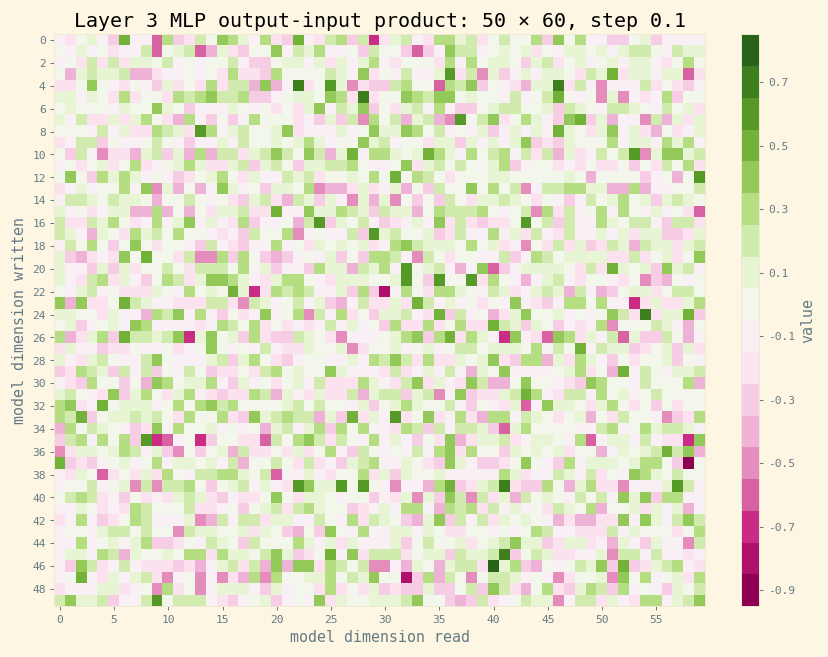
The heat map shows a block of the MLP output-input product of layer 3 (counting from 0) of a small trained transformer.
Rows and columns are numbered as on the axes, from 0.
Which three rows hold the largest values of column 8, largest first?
35, 19, 13
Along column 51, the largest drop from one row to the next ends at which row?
25
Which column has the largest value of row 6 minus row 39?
9
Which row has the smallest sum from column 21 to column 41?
14
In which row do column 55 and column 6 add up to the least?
40
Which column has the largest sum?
36
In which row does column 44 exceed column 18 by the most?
22
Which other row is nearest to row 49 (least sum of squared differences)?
6
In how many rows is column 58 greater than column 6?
22
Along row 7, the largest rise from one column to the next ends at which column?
37
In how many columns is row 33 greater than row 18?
30
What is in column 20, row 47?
0.3
